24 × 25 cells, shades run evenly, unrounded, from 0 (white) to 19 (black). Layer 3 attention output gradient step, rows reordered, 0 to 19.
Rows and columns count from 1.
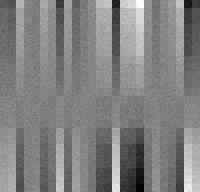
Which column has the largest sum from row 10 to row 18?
18
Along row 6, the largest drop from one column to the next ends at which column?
16
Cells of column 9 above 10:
8
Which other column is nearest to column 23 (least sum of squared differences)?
14
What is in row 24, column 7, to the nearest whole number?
11
